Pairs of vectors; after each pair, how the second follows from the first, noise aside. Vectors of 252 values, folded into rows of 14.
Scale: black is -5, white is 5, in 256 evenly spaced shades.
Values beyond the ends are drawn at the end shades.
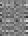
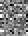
reversed, scaled up.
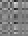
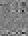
wrapped around, partly zeroed.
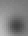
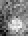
negated, scaled up.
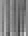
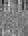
reversed, negated, partly zeroed.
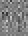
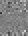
wrapped around, partly zeroed.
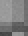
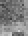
negated.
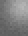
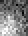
reversed, scaled up.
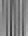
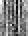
reversed, scaled up.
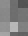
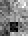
negated, scaled up.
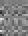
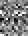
negated, scaled up.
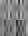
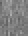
reversed, negated, shrunk.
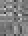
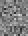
sign-scrambled.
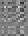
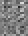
negated.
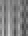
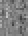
wrapped around, partly zeroed.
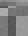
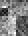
negated, scaled up.
